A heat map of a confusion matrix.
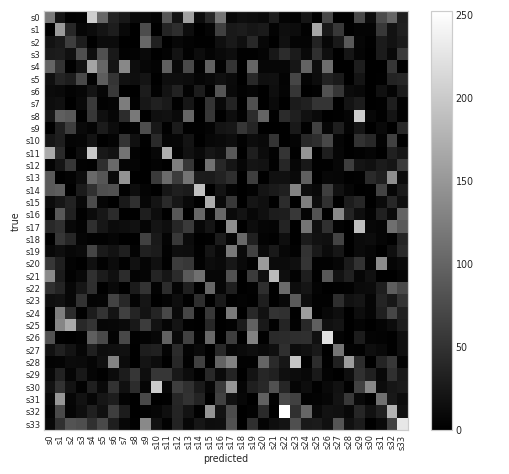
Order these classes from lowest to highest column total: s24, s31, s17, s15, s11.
s31, s11, s15, s24, s17
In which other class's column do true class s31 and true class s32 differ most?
s22
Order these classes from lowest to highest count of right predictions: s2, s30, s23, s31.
s2, s23, s31, s30
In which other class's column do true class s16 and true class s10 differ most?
s27
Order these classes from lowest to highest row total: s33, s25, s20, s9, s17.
s9, s20, s25, s17, s33
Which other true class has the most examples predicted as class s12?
s16
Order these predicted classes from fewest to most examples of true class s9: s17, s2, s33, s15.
s15, s17, s33, s2
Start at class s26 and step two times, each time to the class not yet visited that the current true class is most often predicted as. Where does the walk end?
s17
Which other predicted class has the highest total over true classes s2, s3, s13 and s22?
s32
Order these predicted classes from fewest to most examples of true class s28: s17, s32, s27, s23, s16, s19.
s19, s27, s32, s16, s17, s23
